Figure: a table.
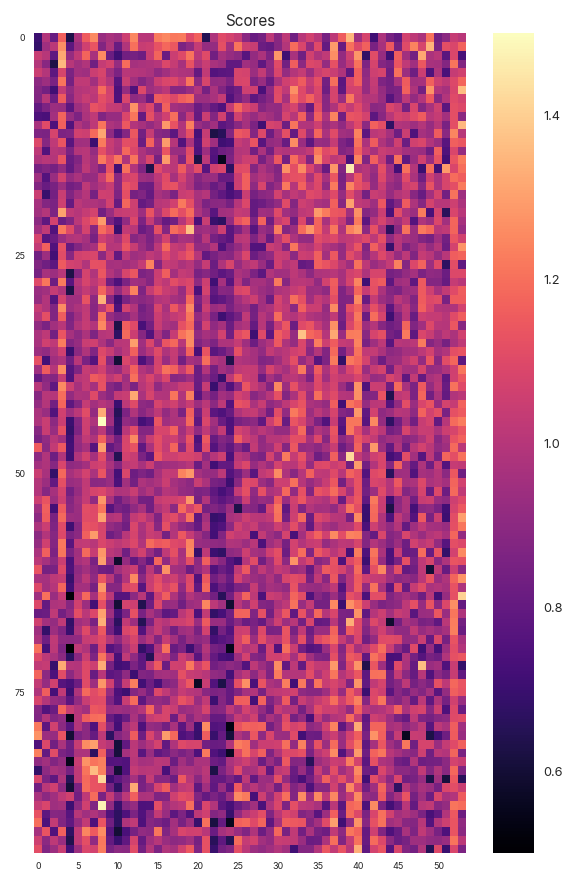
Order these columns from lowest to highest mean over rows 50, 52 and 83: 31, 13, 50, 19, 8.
13, 50, 19, 31, 8
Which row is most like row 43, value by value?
30
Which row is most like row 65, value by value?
37
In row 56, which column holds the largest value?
53
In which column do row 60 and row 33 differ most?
32
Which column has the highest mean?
40
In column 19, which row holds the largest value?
22
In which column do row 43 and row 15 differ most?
39
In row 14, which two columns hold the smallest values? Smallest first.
23, 20
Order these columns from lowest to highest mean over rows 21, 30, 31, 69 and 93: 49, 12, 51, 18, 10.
10, 51, 49, 18, 12
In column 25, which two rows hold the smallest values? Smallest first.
54, 60
